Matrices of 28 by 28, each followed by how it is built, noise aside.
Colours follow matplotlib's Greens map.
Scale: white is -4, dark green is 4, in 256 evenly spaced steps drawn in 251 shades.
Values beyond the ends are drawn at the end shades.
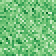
Toeplitz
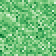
Toeplitz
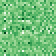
low rank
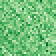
Toeplitz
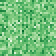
blocks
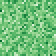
noise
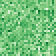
low rank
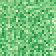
blocks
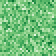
noise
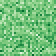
blocks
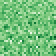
low rank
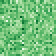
low rank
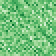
Toeplitz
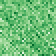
Toeplitz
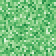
noise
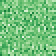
low rank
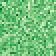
noise
